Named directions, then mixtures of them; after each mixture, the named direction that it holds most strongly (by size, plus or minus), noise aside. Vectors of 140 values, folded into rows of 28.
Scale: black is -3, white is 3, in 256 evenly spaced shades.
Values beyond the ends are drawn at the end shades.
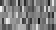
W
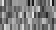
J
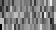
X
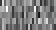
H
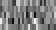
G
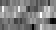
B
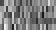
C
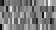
X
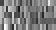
C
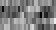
B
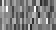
H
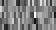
G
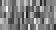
G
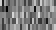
H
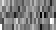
X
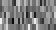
G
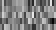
J
